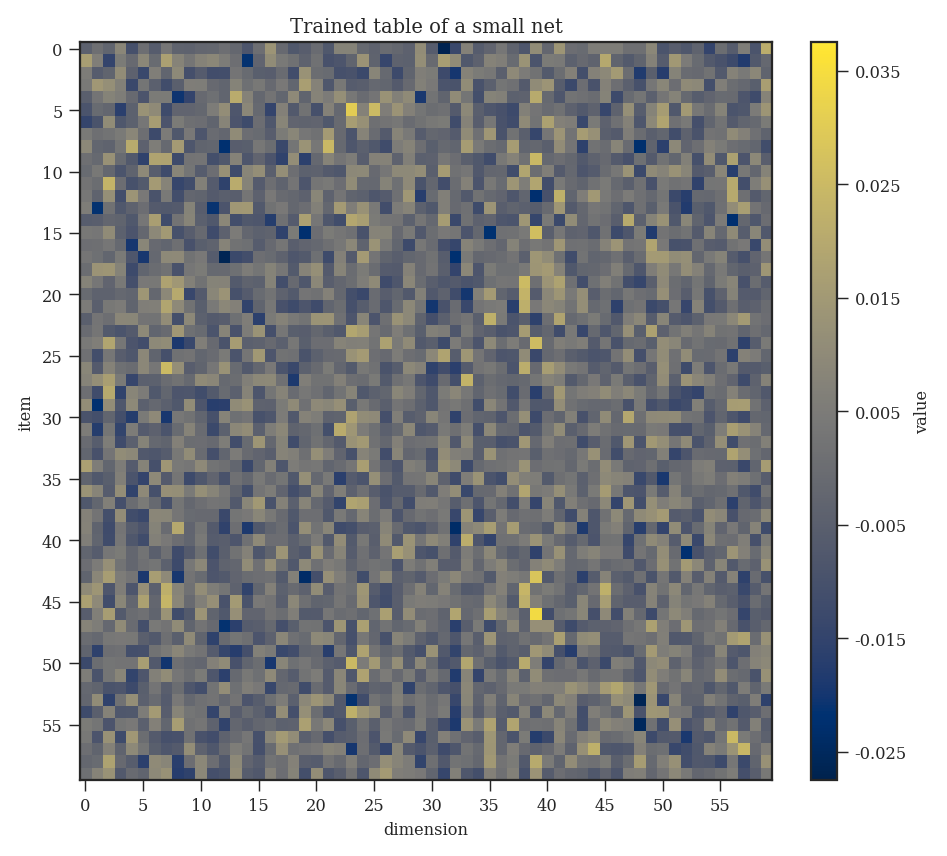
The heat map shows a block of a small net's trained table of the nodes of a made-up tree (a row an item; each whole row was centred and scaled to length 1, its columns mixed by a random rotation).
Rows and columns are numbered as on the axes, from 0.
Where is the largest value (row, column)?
46, 39
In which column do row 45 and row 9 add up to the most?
7
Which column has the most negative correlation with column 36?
47
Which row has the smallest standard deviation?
42
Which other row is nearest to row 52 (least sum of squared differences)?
16
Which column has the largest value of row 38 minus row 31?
3
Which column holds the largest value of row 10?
38
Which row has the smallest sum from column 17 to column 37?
21
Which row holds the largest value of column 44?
57
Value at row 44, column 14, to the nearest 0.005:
-0.015
